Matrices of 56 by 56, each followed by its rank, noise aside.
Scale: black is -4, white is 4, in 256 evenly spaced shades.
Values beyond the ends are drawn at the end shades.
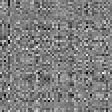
six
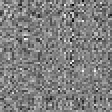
seven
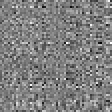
five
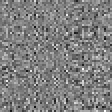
six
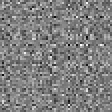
six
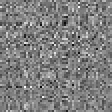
five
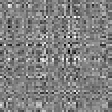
four
